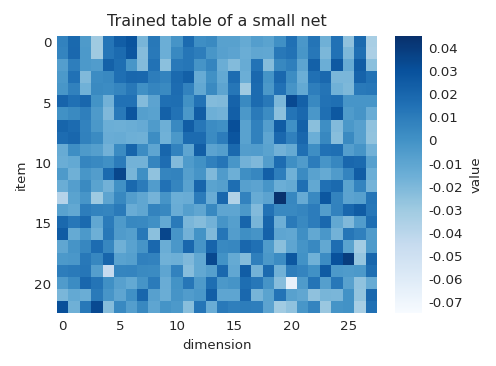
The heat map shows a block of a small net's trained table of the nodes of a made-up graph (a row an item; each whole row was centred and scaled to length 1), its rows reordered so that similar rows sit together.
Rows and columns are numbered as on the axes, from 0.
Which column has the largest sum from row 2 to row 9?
15
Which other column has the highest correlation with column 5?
26
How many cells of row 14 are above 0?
16
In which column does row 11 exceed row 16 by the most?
5
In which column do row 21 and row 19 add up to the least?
4
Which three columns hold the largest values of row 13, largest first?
19, 23, 14
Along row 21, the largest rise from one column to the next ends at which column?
27
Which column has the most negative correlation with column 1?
25
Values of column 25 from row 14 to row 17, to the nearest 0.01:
0.02 -0.02 0.01 -0.01
